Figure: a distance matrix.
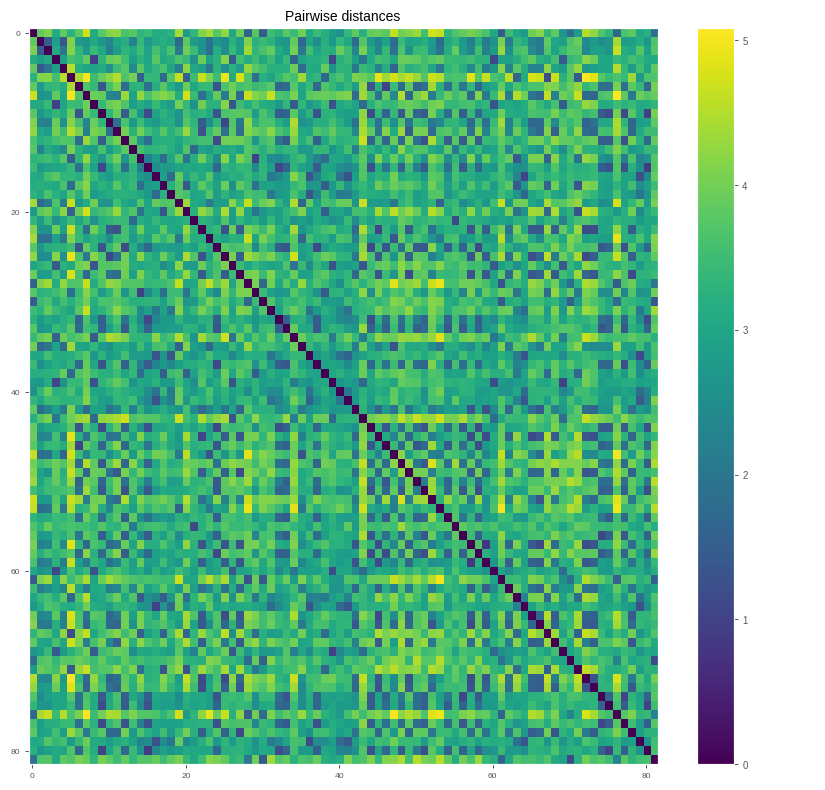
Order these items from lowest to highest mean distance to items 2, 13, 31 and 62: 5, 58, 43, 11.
11, 58, 43, 5
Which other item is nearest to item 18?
36
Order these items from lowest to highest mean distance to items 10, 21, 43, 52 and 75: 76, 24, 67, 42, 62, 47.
42, 62, 47, 24, 67, 76
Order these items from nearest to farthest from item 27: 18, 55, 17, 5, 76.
18, 55, 17, 76, 5
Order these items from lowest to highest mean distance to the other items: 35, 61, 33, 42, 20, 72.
42, 33, 35, 72, 20, 61
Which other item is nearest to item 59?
57
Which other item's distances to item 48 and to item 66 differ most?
52
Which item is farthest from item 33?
43
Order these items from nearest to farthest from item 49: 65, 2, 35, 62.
65, 62, 2, 35
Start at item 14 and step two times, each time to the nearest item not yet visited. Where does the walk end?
38
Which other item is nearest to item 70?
81
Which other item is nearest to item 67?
5
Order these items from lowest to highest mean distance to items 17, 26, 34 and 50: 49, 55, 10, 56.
56, 55, 10, 49
